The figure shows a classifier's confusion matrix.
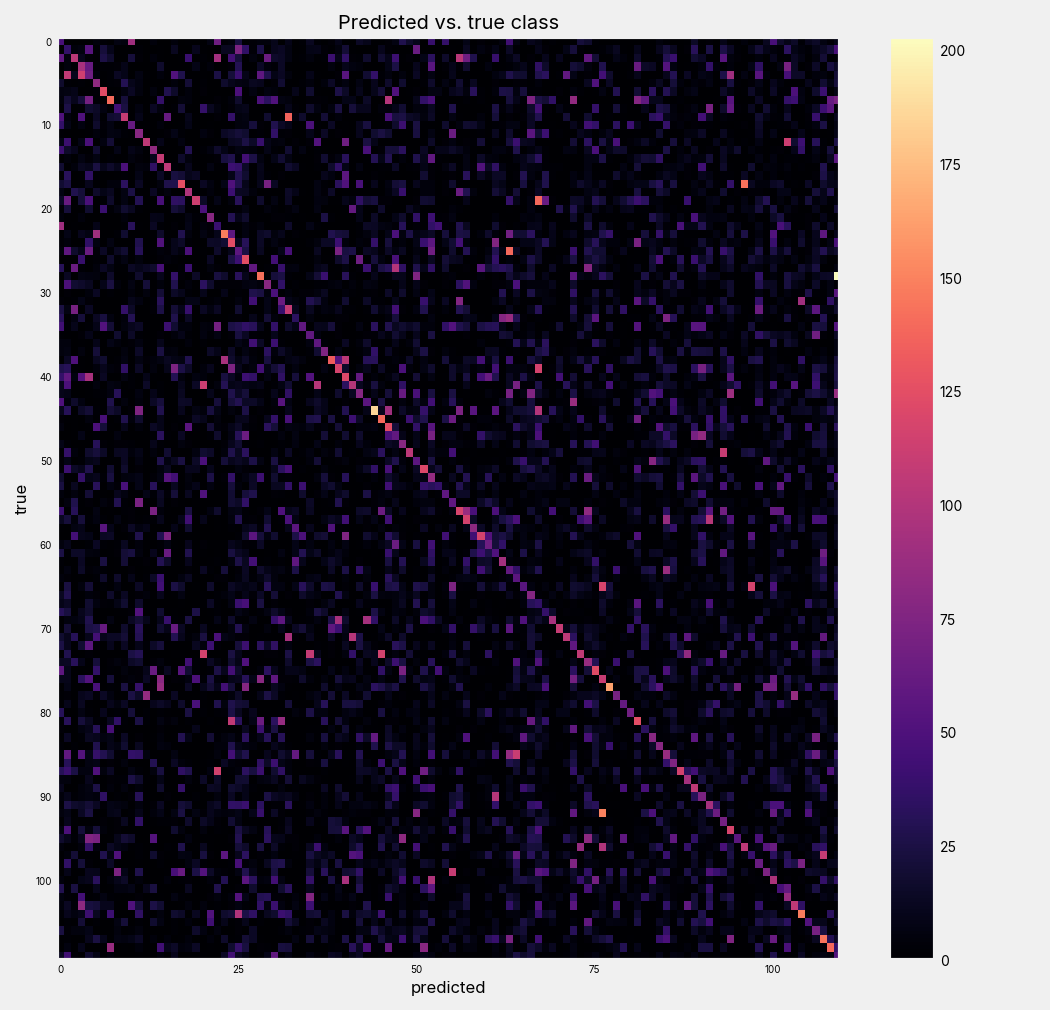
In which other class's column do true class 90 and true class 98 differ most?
61
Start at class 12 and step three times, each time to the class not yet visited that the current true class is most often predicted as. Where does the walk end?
106
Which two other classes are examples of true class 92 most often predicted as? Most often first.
76, 50
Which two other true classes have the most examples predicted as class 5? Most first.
23, 95
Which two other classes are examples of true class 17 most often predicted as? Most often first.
96, 29
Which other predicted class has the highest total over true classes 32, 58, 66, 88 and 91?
100
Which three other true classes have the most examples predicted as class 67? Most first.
19, 39, 44
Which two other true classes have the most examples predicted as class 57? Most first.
56, 2
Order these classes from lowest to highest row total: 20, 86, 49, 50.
20, 86, 49, 50
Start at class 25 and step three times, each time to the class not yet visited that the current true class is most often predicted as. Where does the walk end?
64
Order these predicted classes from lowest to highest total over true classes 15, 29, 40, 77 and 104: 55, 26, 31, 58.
58, 55, 31, 26
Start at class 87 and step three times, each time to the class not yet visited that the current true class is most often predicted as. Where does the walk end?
10
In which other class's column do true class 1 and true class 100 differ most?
52
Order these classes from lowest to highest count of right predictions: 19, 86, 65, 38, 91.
65, 86, 91, 19, 38
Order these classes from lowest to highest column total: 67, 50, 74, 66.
50, 66, 74, 67
